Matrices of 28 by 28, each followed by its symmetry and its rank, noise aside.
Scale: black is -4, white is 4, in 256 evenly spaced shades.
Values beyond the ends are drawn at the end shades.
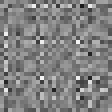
symmetric, rank three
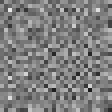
symmetric, rank three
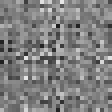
antisymmetric, rank four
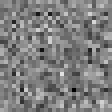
no symmetry, rank six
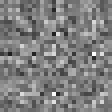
symmetric, rank three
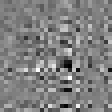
no symmetry, rank three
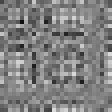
symmetric, rank three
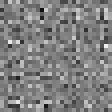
antisymmetric, rank four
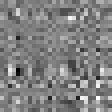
no symmetry, rank three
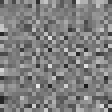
no symmetry, rank four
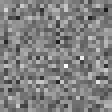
no symmetry, rank six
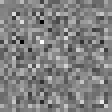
symmetric, rank four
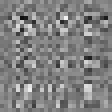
no symmetry, rank three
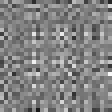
no symmetry, rank three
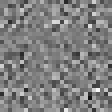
antisymmetric, rank four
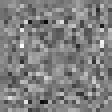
antisymmetric, rank six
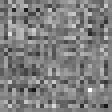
no symmetry, rank four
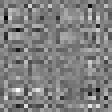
no symmetry, rank three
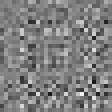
antisymmetric, rank four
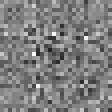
symmetric, rank six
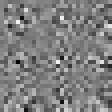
antisymmetric, rank four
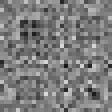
symmetric, rank six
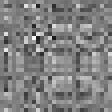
no symmetry, rank three
